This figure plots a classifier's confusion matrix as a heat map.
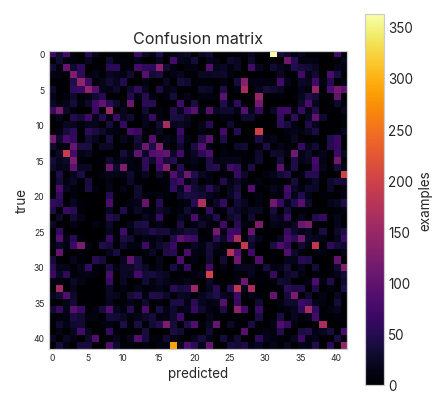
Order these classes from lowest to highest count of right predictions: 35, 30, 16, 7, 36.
30, 35, 7, 16, 36
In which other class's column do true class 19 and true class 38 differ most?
16
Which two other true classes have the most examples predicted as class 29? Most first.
11, 6
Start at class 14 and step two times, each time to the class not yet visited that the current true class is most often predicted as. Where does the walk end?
15
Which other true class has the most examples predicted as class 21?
13
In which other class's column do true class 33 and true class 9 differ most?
26
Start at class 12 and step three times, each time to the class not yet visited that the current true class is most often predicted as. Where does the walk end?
22
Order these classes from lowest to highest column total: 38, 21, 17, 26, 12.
38, 21, 12, 17, 26
